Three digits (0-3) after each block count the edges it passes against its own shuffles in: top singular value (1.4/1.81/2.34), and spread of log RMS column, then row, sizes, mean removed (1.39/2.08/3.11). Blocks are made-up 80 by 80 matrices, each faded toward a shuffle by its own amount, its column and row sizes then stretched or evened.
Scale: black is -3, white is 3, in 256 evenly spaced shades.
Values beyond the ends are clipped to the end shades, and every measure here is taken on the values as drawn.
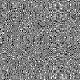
3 1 0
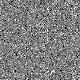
1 1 1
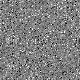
1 0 0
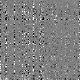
2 3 2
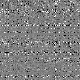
2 2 3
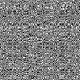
3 0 1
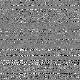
2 1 3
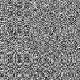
3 1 0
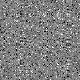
2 1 0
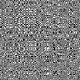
3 2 2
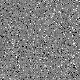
1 1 0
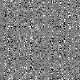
1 3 2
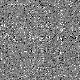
1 1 1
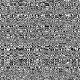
3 0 3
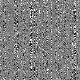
1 3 0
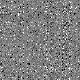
1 2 1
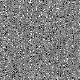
0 2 0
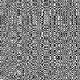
3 3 0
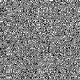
2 0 2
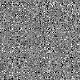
0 2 2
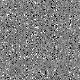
0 2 1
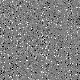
0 2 0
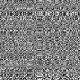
3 0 3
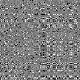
3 1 2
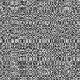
3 1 1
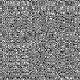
3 0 1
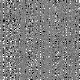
2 3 1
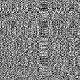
3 0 2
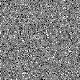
2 1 1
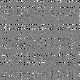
1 2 3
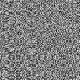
3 0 0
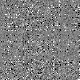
1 2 2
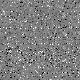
1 0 2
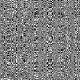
3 3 0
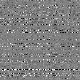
1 1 3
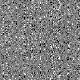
2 2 0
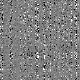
1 3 1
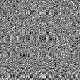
3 0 1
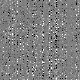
0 3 1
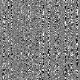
2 3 1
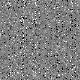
0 2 0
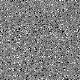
0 1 2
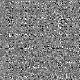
1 2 2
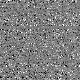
0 0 2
